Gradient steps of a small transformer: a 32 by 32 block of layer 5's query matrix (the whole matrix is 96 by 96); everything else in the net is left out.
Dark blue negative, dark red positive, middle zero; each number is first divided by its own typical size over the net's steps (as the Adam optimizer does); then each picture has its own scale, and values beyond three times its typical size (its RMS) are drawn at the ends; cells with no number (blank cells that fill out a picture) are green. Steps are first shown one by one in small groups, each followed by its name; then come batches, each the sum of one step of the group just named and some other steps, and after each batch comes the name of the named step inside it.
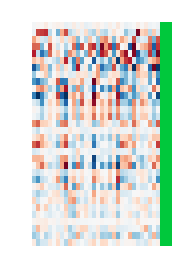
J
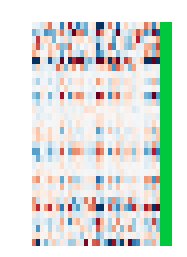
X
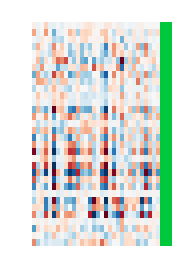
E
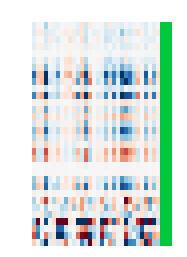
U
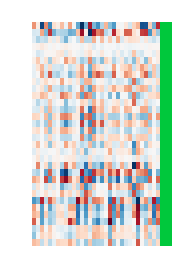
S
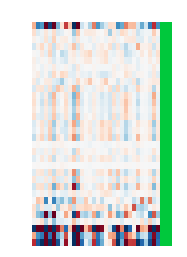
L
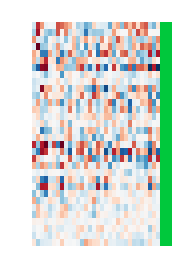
J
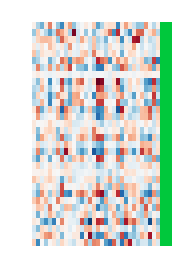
X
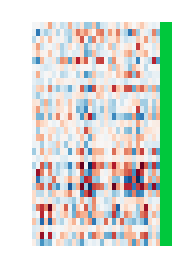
X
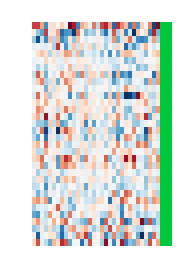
U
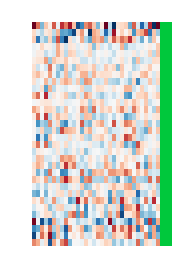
S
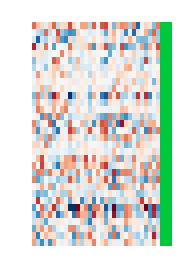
L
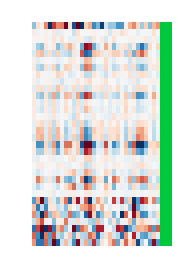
L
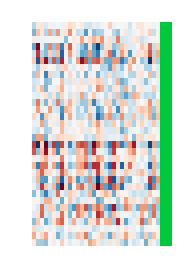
U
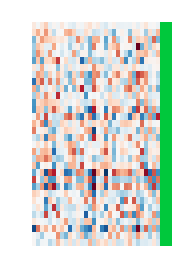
E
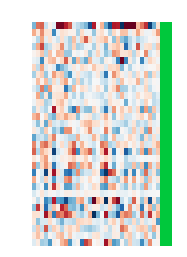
E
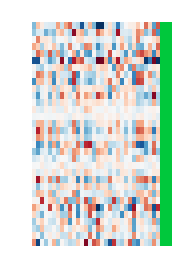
X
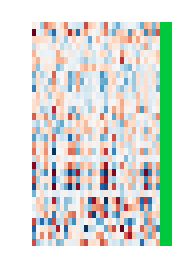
E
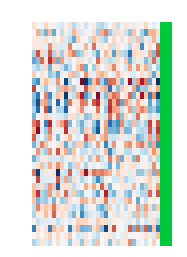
X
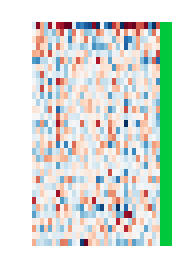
X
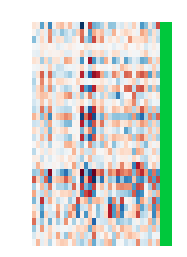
S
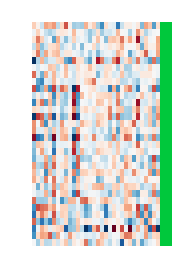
X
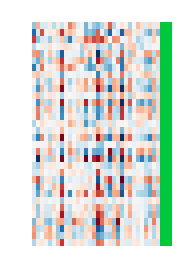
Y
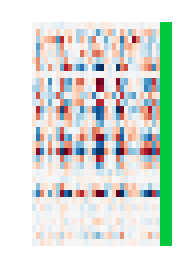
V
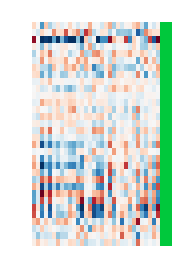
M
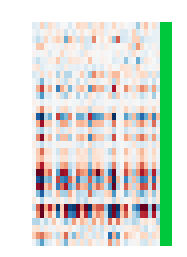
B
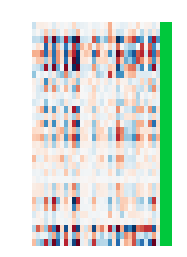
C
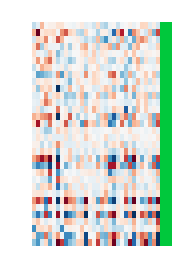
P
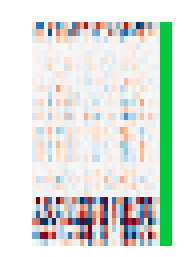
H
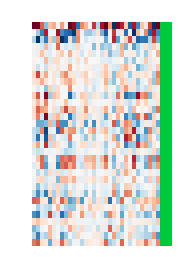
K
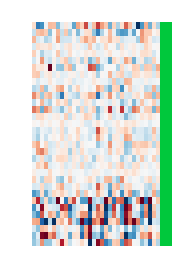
H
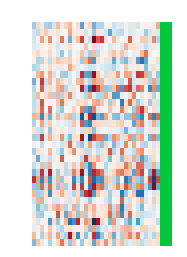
Y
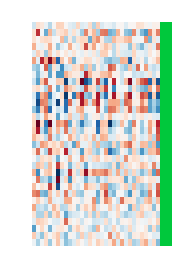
P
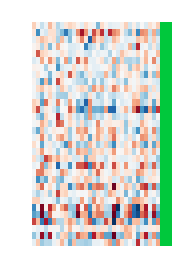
B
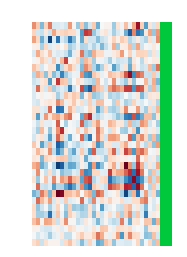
M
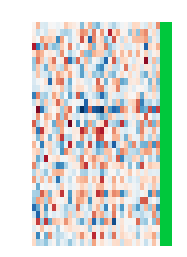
V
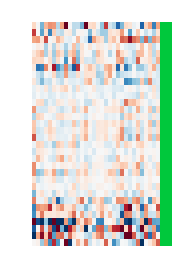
C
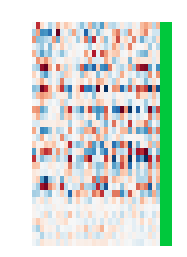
V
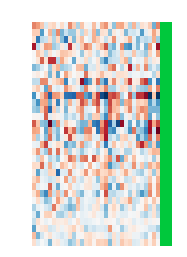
K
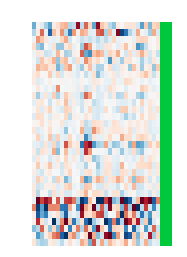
H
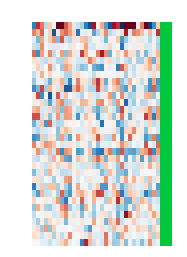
V
